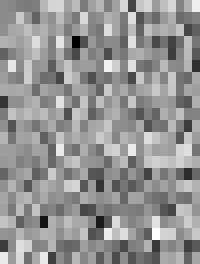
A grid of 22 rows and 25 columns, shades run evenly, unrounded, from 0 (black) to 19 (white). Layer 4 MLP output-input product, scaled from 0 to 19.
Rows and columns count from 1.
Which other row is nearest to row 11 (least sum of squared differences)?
17
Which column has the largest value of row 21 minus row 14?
3
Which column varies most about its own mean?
24
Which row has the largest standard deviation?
4
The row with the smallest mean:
15
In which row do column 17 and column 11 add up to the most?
2
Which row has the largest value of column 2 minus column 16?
6
